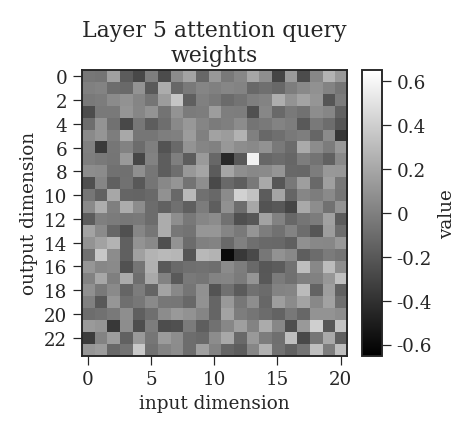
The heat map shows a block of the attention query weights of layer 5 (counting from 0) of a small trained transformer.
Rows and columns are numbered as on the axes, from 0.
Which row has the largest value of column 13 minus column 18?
7
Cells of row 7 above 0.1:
3
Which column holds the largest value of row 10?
12
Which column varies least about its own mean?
9
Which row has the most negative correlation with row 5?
23
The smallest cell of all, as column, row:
11, 15
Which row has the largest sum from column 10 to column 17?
10
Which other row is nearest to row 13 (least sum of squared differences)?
1
